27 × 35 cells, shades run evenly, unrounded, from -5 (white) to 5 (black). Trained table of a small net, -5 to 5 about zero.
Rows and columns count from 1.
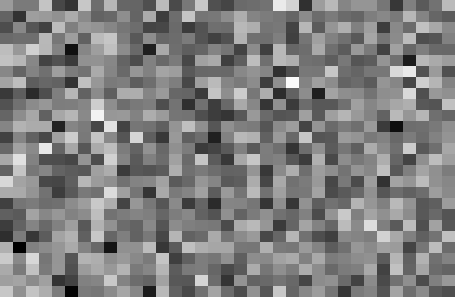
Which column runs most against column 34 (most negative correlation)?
4
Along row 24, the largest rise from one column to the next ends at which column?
14
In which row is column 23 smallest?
8
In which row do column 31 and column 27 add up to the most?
12
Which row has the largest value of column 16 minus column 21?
9
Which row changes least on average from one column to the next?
20
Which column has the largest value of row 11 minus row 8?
23
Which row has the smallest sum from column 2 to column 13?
11
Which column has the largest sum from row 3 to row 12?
15
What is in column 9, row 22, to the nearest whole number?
1
